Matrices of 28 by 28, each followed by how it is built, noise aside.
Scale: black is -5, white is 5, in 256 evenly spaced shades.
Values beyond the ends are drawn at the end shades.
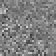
lower triangular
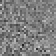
lower triangular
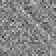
Toeplitz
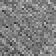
Toeplitz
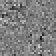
block diagonal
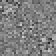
block diagonal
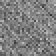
Toeplitz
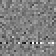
uneven rows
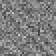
Toeplitz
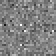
uneven rows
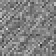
Hankel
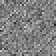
Hankel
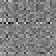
low rank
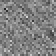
Toeplitz
